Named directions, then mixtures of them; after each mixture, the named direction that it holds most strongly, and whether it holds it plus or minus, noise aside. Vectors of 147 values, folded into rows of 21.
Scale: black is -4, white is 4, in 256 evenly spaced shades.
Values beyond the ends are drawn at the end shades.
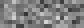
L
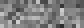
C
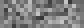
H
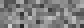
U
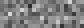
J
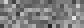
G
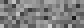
G, minus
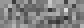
H, minus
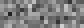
J, minus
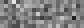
G, minus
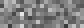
U, minus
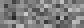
L, minus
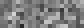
U, plus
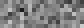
J, minus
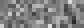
J, plus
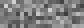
U, minus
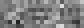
C, minus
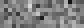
H, plus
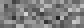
L, minus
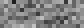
H, minus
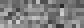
C, plus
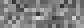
G, plus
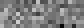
C, plus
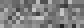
C, plus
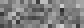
C, minus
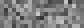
H, plus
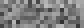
C, minus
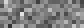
U, minus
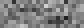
H, minus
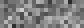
H, plus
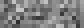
C, minus
